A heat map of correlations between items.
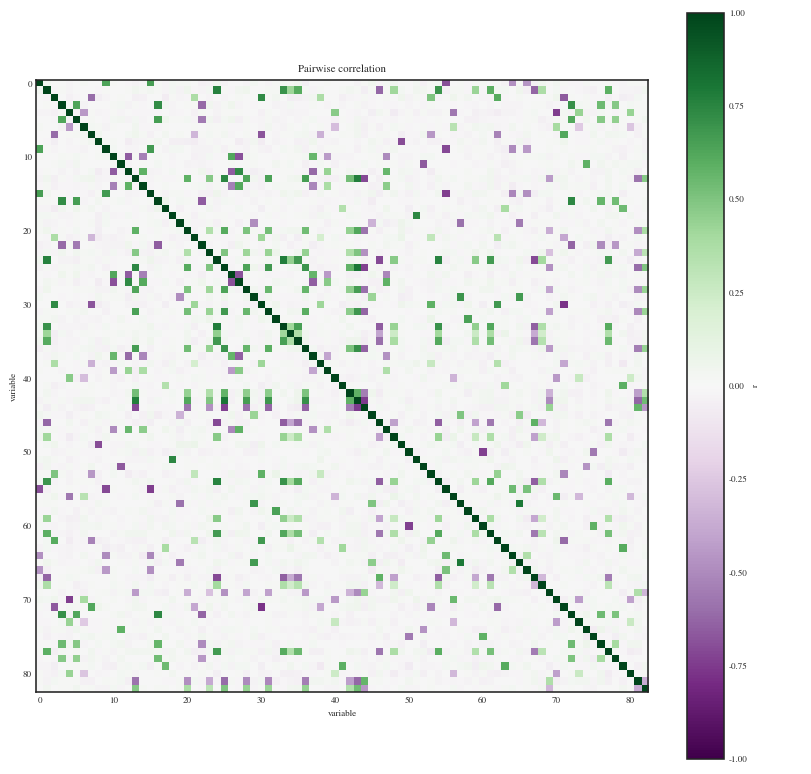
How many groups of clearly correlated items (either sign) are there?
14
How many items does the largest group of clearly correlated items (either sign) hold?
13
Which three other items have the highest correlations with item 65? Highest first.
57, 29, 45
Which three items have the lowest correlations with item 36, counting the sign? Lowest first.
44, 81, 69
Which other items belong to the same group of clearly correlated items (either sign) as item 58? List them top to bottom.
32
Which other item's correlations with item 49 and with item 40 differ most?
8
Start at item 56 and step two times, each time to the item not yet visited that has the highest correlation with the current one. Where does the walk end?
6
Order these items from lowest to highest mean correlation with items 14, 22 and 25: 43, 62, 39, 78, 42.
78, 62, 39, 42, 43
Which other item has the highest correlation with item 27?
12
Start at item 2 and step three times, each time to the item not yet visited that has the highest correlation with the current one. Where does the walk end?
53
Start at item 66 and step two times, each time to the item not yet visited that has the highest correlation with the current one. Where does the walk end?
64
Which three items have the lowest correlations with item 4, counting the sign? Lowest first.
70, 56, 6
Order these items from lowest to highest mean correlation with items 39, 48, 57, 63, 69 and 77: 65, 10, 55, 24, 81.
10, 55, 81, 65, 24
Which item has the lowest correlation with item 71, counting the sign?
30
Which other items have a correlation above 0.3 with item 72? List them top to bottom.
3, 5, 16, 76, 78
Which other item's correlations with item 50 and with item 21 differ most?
60
